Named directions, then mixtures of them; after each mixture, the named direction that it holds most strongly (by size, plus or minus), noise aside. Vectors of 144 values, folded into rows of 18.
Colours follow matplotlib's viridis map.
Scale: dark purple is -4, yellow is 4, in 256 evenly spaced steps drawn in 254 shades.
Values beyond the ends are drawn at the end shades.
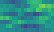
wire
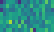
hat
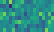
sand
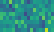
sand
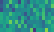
hat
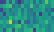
hat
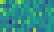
hat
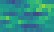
wire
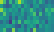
hat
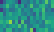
hat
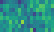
hat
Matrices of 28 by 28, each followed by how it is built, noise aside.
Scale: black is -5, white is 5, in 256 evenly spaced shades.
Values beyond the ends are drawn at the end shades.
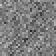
Hankel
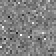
sparse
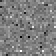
sparse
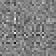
low rank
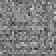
blocks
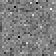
sparse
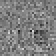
low rank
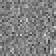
low rank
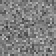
noise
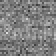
blocks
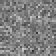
blocks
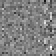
uneven columns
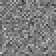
Hankel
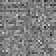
blocks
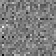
low rank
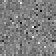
sparse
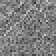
Hankel
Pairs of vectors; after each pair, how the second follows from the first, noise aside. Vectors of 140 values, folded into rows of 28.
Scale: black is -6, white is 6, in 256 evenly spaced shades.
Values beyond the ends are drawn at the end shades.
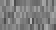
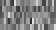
negated, scaled up.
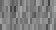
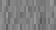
reversed, shrunk.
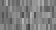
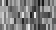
negated, scaled up.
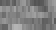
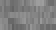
reversed, shrunk.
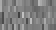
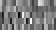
scaled up.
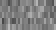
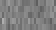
negated, shrunk.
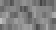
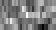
wrapped around, negated, scaled up.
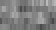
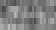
reversed.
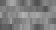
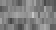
reversed.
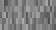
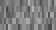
reversed.
